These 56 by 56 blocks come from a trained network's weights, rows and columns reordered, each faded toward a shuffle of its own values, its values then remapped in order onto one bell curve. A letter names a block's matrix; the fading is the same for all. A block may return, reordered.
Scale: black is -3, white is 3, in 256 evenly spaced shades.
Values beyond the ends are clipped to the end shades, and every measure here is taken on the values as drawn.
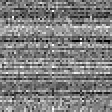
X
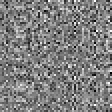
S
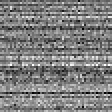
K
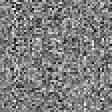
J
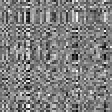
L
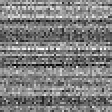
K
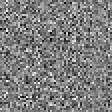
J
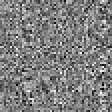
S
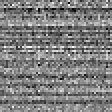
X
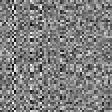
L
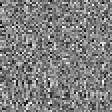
J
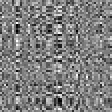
L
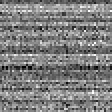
X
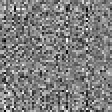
J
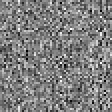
S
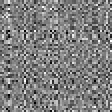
L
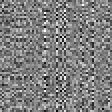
L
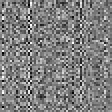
L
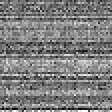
K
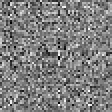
S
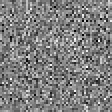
J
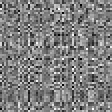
L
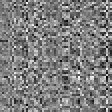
L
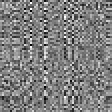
L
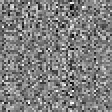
S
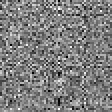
S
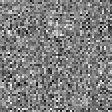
J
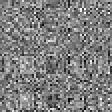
S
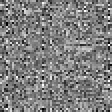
J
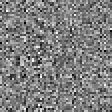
J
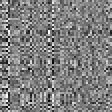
L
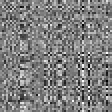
L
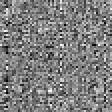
J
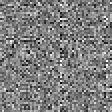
S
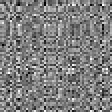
L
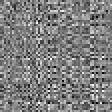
L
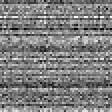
K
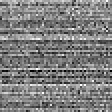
X
